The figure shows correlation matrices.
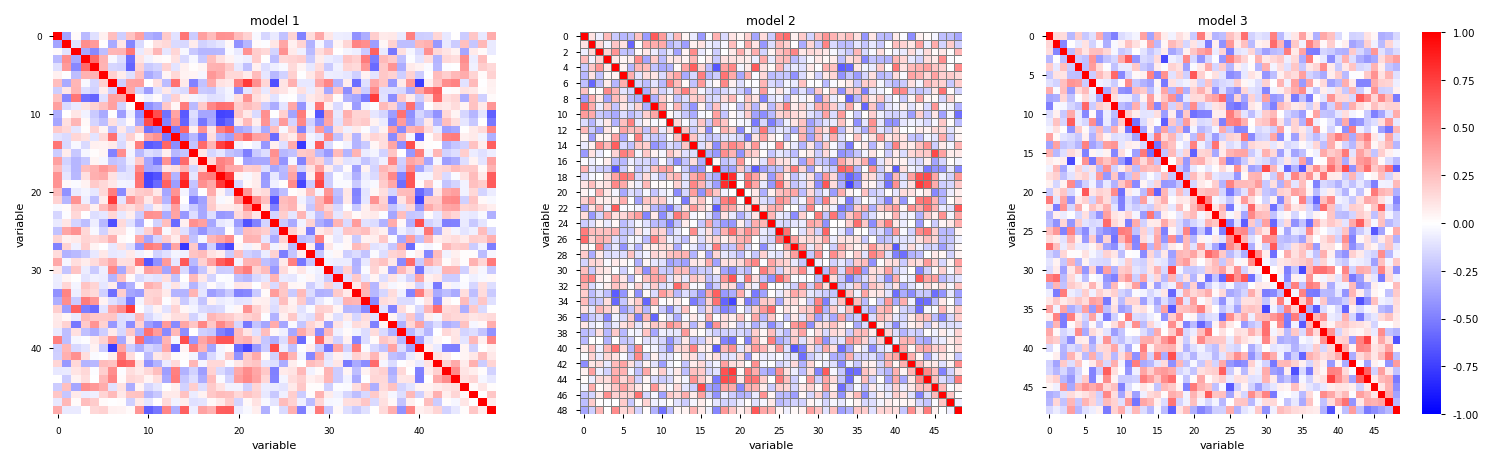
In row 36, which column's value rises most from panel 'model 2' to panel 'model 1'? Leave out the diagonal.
9
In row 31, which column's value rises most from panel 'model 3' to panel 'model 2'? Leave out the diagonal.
43
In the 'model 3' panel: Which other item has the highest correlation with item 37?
30
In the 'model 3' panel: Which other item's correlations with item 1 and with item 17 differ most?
8
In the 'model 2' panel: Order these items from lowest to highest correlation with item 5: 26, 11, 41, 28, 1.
26, 28, 41, 1, 11
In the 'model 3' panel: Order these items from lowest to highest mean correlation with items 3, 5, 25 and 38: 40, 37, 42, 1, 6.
42, 40, 37, 6, 1
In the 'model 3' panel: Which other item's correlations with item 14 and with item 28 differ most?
22
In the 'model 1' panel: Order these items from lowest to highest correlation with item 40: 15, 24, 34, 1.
34, 1, 15, 24
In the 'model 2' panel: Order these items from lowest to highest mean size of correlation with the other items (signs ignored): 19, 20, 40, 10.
20, 10, 40, 19
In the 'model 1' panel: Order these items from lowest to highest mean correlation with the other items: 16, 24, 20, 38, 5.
24, 38, 16, 20, 5
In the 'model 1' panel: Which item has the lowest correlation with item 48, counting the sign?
10
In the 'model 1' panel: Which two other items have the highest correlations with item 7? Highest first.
42, 41
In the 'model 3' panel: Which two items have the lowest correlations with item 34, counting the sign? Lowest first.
43, 8
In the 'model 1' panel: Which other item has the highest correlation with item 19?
14
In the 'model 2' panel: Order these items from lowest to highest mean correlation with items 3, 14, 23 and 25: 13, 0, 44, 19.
13, 0, 19, 44
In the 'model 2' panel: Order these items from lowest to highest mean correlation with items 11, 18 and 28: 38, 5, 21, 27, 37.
38, 27, 21, 5, 37
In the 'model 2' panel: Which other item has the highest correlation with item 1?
31
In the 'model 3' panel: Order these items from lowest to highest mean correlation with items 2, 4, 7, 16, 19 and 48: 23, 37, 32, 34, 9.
37, 23, 32, 9, 34
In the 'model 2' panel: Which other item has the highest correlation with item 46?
7
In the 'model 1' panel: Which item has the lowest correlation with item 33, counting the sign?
6
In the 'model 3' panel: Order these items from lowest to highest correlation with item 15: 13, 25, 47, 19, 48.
48, 47, 19, 25, 13
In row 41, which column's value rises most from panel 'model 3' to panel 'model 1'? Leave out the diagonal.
35
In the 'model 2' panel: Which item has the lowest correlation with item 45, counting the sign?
33
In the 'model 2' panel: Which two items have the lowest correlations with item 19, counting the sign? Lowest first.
34, 39
